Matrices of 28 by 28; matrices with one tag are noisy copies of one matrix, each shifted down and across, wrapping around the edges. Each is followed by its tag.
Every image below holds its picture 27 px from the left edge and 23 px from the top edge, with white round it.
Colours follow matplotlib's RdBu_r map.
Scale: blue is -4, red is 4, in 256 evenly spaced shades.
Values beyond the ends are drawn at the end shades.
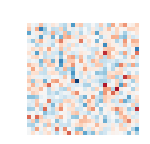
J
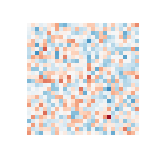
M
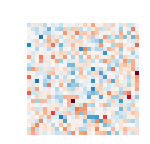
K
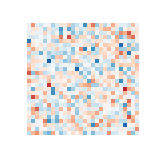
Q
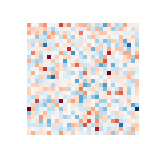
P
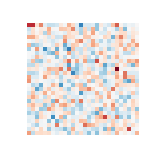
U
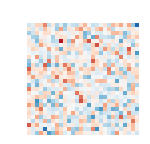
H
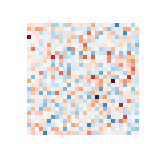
H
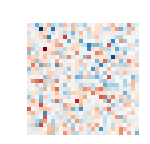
Q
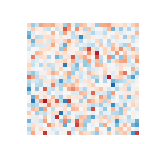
Q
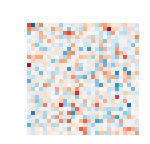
Q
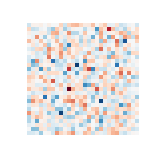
U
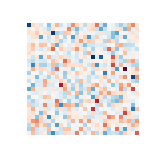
M
